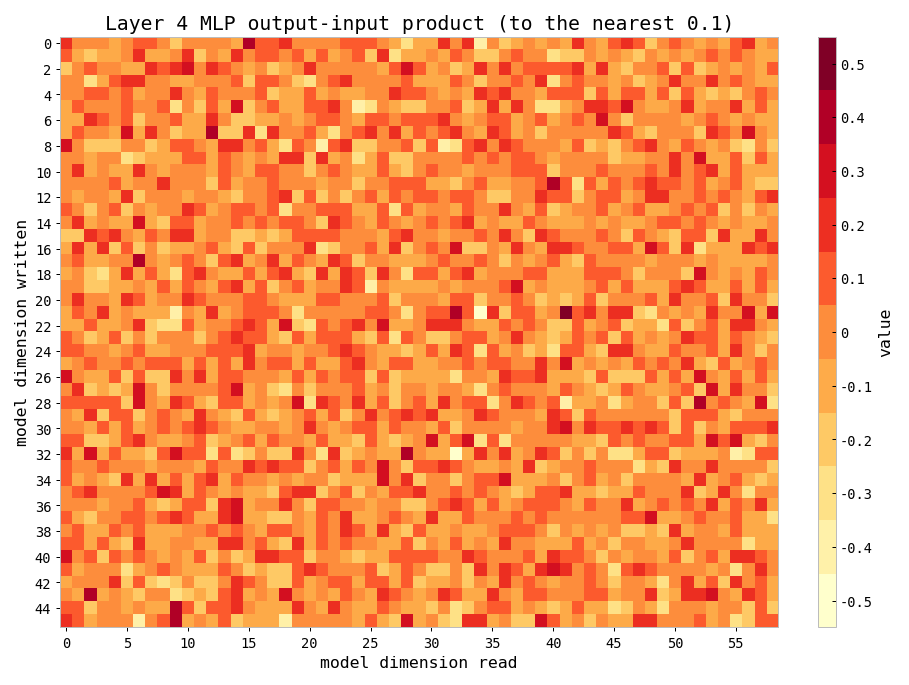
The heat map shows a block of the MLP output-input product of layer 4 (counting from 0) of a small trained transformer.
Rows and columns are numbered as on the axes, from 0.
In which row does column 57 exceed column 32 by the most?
32
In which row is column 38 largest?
33
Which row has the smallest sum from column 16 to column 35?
27
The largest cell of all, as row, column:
21, 41
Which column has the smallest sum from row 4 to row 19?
24
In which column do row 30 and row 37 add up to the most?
48
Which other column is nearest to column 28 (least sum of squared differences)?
34
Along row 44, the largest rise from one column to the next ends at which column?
9
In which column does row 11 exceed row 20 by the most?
40
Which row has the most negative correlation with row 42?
12
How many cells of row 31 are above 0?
20
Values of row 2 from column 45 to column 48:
-0.1 -0.2 0 0
